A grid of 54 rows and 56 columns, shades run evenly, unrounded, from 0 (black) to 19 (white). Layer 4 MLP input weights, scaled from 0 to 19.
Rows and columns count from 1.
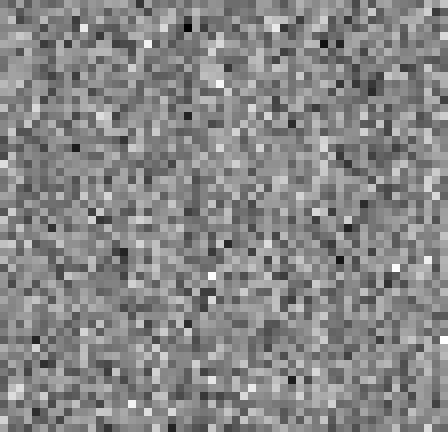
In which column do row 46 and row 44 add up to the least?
6
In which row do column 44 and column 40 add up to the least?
29
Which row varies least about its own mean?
40
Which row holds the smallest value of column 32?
32
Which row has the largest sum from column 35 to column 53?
46
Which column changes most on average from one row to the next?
27
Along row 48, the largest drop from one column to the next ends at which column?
37
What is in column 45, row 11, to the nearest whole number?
4
